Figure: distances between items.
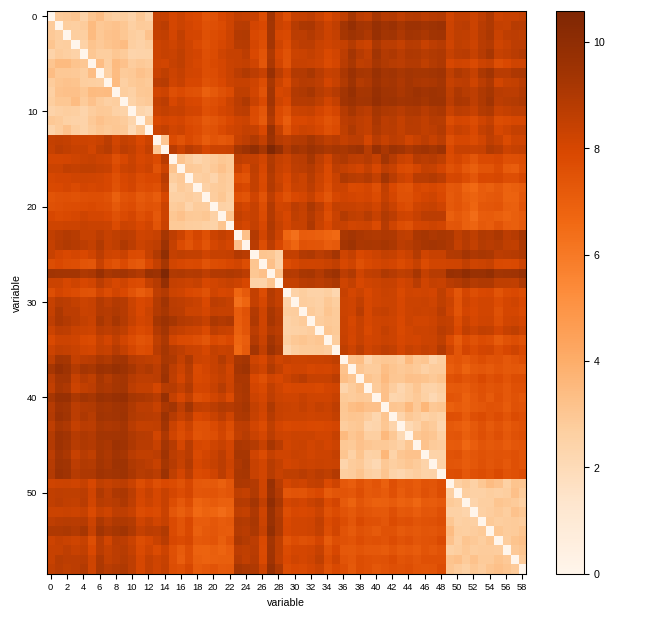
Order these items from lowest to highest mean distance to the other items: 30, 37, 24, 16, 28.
37, 16, 30, 28, 24
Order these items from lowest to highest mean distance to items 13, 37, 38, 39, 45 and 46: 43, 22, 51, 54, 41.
43, 41, 51, 54, 22
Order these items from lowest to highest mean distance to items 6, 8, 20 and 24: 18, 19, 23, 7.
7, 19, 18, 23
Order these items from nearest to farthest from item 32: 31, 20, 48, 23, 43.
31, 23, 43, 48, 20
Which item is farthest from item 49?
27
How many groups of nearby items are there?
8
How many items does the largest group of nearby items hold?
13
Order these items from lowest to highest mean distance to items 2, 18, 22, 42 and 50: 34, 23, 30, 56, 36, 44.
56, 44, 36, 34, 30, 23
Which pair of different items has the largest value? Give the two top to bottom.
14, 27
